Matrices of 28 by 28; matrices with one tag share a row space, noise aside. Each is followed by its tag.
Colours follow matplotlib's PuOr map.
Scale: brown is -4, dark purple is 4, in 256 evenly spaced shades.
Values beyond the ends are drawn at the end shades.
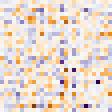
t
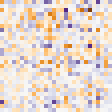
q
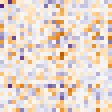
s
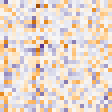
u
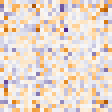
u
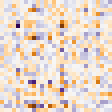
t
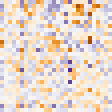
q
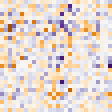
s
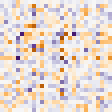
t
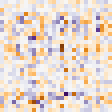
t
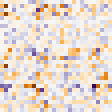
u
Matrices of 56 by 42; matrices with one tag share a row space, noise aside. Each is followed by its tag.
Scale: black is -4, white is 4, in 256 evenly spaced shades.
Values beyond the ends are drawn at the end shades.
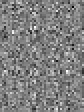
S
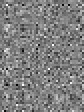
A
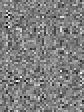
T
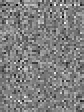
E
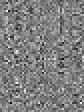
T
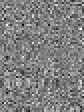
A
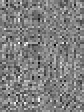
E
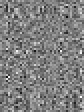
T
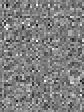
A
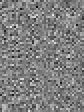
S
